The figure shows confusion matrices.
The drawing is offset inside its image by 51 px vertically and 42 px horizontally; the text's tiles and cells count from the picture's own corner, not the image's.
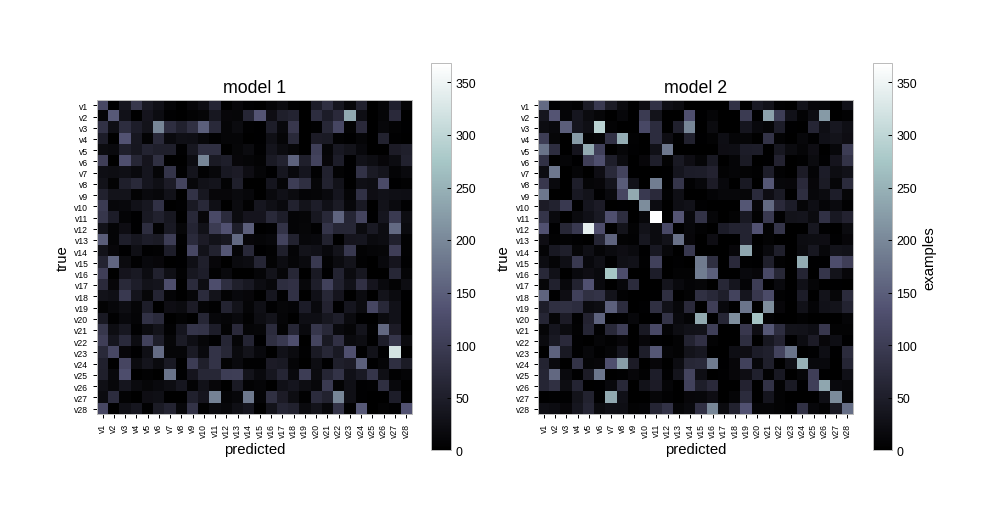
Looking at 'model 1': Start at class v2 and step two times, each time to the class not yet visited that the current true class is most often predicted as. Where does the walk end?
v27
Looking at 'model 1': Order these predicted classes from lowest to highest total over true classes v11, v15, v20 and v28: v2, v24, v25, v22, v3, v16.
v25, v3, v16, v2, v24, v22
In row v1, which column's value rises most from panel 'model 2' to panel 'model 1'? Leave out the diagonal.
v4
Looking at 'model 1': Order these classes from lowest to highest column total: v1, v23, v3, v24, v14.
v14, v23, v24, v3, v1
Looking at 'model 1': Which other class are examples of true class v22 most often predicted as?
v18
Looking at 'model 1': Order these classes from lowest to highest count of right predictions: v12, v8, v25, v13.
v25, v8, v12, v13
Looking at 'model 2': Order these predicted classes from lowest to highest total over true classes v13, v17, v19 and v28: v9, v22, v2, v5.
v22, v9, v2, v5
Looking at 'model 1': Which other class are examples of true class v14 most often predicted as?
v12
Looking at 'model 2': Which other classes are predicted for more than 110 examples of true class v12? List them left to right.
v1, v5, v6, v20
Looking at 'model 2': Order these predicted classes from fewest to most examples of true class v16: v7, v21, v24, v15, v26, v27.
v27, v24, v26, v21, v15, v7
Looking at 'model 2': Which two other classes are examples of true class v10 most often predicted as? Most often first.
v21, v19
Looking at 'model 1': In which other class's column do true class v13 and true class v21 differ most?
v26
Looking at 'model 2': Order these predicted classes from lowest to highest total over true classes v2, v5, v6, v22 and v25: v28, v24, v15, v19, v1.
v24, v15, v28, v19, v1
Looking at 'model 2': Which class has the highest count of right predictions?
v11
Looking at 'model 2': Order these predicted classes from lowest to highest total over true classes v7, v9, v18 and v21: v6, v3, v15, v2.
v3, v6, v15, v2
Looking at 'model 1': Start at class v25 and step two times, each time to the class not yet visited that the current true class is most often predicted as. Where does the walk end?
v24
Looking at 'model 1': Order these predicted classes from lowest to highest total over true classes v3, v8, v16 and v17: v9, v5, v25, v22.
v25, v5, v9, v22
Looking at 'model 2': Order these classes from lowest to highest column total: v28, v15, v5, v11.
v28, v15, v5, v11
